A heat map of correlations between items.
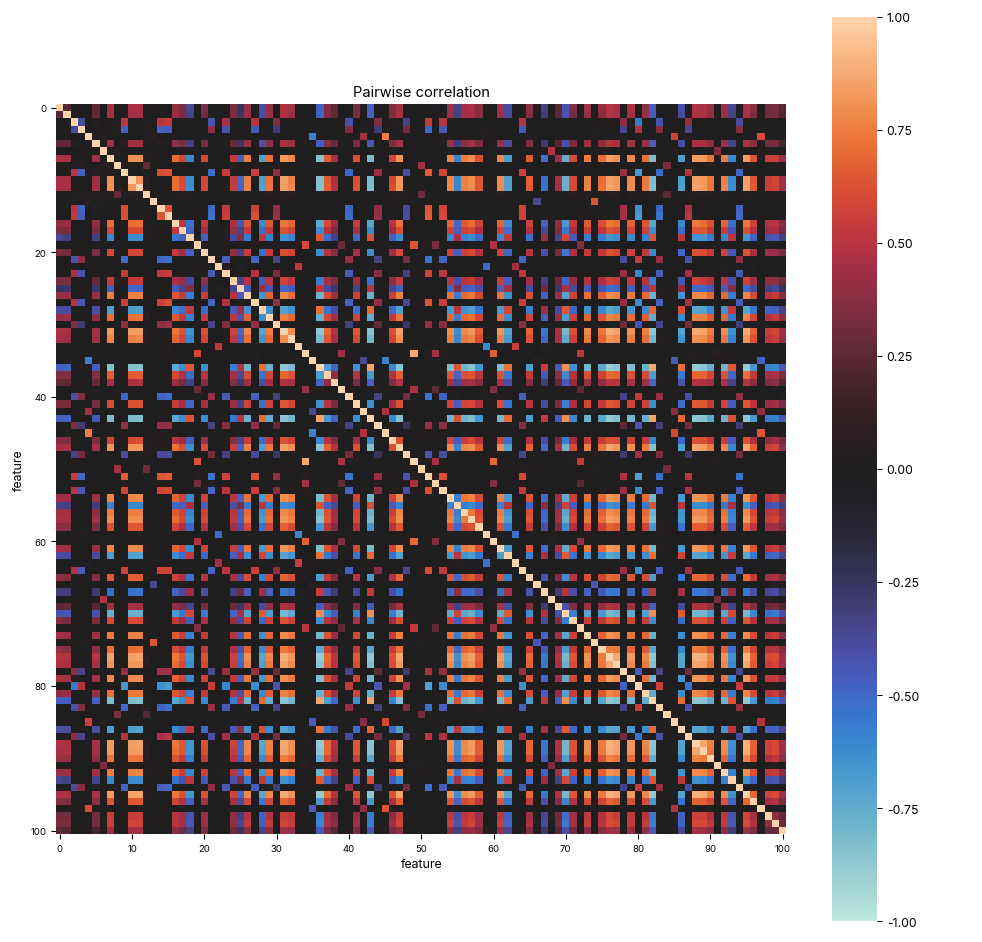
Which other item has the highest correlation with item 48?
80
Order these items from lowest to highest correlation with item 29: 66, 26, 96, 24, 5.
66, 5, 24, 96, 26
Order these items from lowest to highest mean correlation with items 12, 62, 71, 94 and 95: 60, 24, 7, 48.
60, 48, 24, 7
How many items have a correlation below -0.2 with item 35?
5
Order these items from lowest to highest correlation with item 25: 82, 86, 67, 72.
72, 67, 86, 82
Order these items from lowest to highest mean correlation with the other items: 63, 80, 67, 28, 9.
28, 67, 80, 63, 9
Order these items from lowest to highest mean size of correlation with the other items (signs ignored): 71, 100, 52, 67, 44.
52, 44, 100, 67, 71
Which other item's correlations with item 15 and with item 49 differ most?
34
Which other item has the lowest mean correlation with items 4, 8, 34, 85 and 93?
35
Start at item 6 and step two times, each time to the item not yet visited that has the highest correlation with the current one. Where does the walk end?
91
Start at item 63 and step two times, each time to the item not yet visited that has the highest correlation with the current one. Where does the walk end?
22
